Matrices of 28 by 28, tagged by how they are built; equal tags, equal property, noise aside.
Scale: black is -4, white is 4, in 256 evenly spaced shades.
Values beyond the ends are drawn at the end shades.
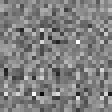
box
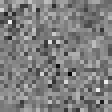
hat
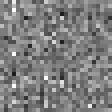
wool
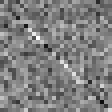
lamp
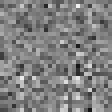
box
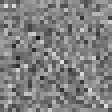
lamp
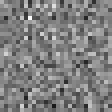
box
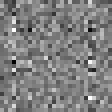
box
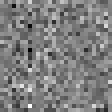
wool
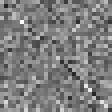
lamp
